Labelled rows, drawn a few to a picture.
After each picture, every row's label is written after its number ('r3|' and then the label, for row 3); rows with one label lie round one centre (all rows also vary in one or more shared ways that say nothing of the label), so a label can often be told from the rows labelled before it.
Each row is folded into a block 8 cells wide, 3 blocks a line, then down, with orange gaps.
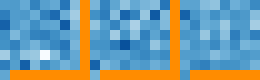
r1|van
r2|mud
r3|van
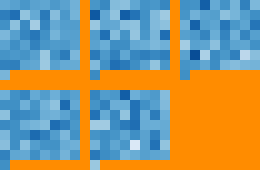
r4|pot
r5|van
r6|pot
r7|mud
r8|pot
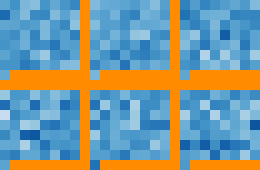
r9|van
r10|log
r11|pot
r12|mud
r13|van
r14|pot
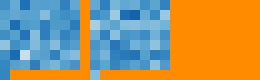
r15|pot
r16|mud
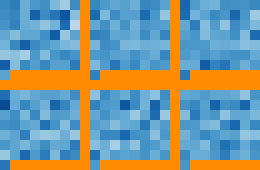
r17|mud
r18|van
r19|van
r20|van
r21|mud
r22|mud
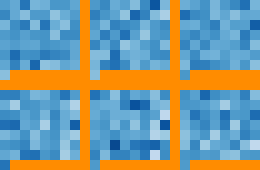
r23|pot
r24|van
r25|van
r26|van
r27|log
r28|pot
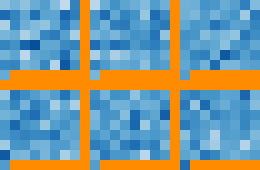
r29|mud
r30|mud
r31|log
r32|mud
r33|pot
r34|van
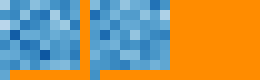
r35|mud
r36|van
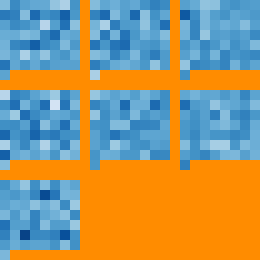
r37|mud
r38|mud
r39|van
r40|mud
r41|mud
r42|van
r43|log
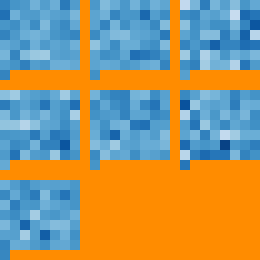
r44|van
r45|log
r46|mud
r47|log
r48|mud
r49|van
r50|mud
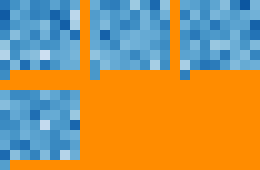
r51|van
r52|mud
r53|van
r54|log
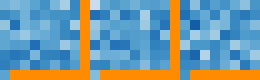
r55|log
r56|mud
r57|pot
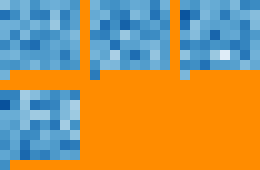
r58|mud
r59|mud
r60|van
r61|van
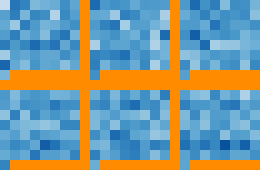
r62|mud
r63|pot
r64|mud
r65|log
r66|mud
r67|log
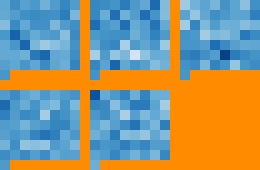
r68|mud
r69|van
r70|log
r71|van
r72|pot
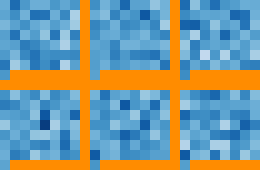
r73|mud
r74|log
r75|pot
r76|pot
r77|mud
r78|log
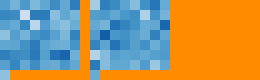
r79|pot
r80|mud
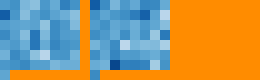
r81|van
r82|van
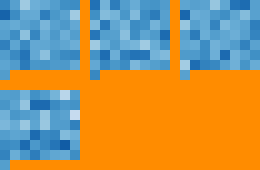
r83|van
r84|pot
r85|van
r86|log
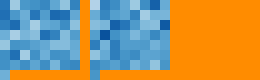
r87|pot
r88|mud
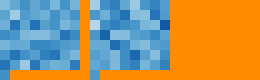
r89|log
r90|mud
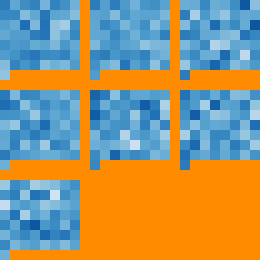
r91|pot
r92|pot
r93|van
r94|pot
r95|van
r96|pot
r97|mud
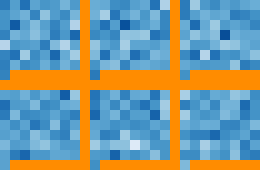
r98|pot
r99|log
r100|pot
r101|van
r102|van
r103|mud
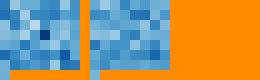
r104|pot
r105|log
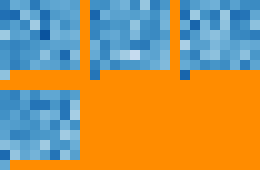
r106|pot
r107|van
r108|van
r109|mud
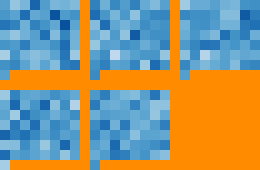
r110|log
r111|pot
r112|mud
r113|mud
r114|van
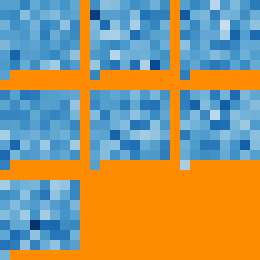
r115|pot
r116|van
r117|van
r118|pot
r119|mud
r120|pot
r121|log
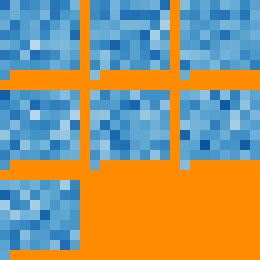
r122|pot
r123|mud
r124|mud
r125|pot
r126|mud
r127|log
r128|pot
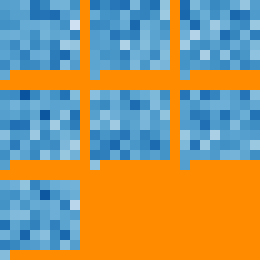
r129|log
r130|pot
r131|pot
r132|pot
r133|log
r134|pot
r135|log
